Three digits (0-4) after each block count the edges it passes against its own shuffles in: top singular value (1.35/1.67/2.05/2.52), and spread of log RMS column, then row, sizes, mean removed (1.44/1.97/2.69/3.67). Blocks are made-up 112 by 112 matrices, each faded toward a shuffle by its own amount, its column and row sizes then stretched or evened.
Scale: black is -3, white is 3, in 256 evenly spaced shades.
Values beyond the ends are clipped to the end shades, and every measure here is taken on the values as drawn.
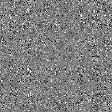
2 3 3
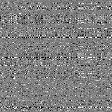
4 0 4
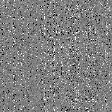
0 3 1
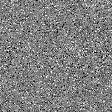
0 0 1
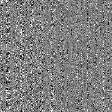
2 4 0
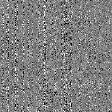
1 4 1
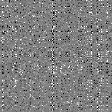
4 3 2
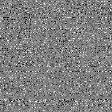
1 1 4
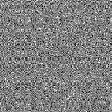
4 0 1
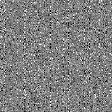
3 3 0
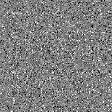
2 1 1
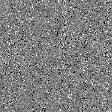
1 2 1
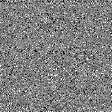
2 1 2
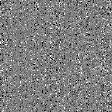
0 3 1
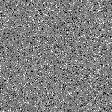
2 0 0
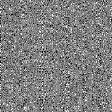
3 3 0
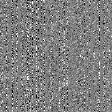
0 4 0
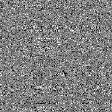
2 1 3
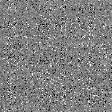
0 2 2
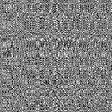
4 2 0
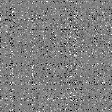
1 3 3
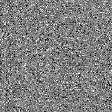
2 1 1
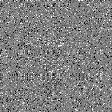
3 1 1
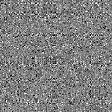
3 1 2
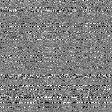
4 0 4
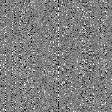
3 3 0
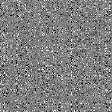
2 3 2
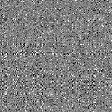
4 2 2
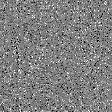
2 1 0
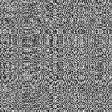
4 3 1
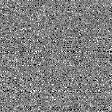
2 2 3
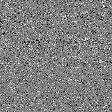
1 0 2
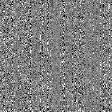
0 4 1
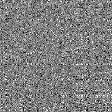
3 1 2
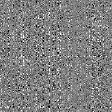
2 4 2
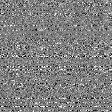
3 0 4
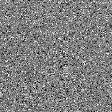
2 1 2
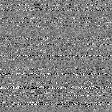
1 0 4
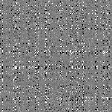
3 4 3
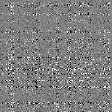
2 4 4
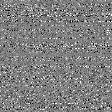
1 0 4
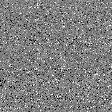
0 0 2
